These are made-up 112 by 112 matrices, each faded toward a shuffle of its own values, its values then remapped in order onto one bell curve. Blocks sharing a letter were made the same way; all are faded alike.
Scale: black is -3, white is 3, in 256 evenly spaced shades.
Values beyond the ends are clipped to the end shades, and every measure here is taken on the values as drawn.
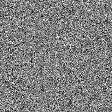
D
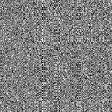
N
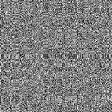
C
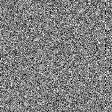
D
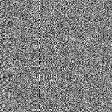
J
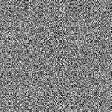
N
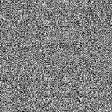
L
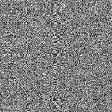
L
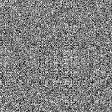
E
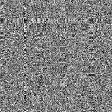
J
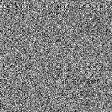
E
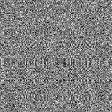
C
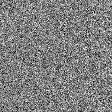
D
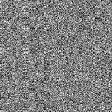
L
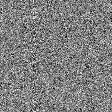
D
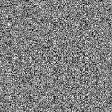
E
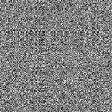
C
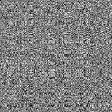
C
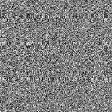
C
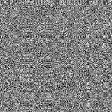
C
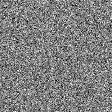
D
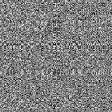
C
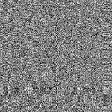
L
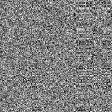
L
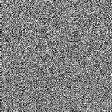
E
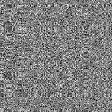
C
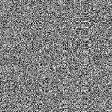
L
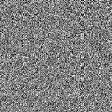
J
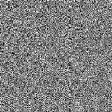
J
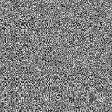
J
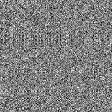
L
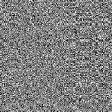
N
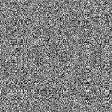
E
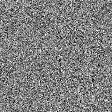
D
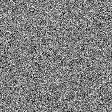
D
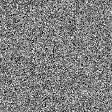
D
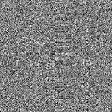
L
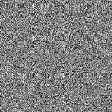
J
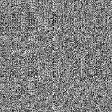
J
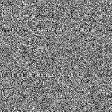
E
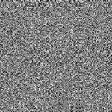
C
